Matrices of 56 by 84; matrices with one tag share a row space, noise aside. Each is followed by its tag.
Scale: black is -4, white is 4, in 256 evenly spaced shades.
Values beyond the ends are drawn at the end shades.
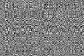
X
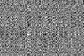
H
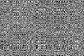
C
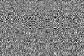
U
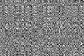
X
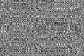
C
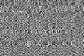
H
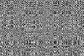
U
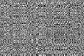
C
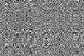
X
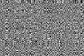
X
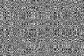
U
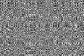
U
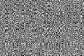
X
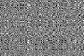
H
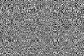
U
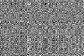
H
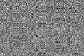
C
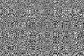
U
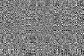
U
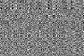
H
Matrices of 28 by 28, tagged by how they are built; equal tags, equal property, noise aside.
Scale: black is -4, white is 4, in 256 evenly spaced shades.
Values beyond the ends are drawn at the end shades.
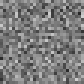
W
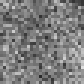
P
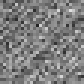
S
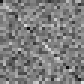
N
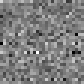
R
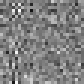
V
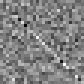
N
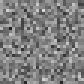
W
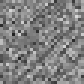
S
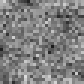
P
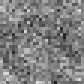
P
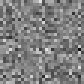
V
